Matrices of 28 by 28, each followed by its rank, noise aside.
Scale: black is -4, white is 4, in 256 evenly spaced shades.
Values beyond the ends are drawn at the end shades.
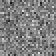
seven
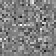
eight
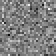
eight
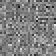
seven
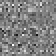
seven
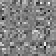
four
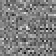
five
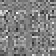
five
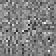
seven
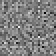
seven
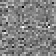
five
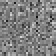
eight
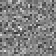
seven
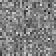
eight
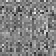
six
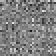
five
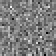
eight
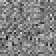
five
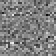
six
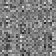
four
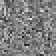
eight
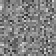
eight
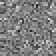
eight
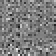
six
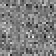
five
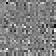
five
